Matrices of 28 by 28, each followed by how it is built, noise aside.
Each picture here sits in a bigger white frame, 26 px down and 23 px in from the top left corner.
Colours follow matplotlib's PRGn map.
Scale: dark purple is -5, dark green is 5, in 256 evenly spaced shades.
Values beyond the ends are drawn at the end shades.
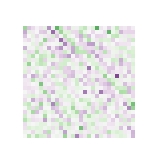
Toeplitz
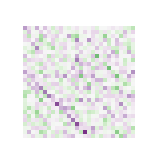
Toeplitz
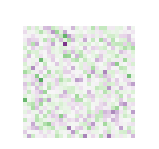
Toeplitz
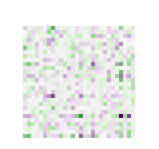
low rank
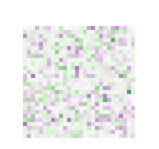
noise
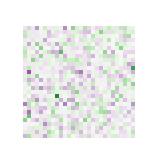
noise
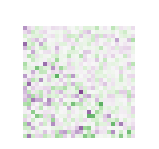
lower triangular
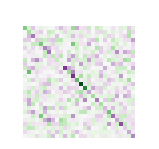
diagonal
